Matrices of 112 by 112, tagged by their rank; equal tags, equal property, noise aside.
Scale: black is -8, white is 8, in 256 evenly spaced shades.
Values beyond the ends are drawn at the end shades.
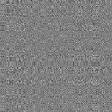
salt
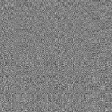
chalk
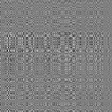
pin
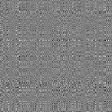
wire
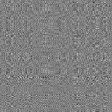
salt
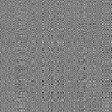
pin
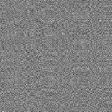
chalk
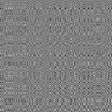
pin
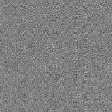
chalk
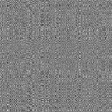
salt
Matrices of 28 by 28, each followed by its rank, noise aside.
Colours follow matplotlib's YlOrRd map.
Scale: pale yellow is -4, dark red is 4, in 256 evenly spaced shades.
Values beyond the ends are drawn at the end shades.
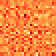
four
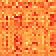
four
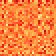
five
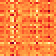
two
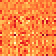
three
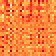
three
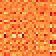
three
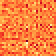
five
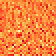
six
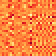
two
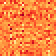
five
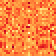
four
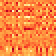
two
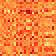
three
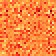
six
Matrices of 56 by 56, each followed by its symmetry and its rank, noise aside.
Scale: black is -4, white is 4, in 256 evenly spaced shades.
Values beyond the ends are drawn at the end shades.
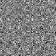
no symmetry, rank eight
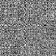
antisymmetric, rank six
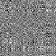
no symmetry, rank six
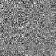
no symmetry, rank eight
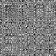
symmetric, rank six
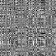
antisymmetric, rank four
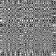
no symmetry, rank four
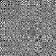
symmetric, rank six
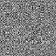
no symmetry, rank eight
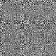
antisymmetric, rank six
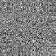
no symmetry, rank eight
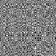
no symmetry, rank four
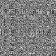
no symmetry, rank eight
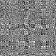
antisymmetric, rank six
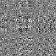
antisymmetric, rank six
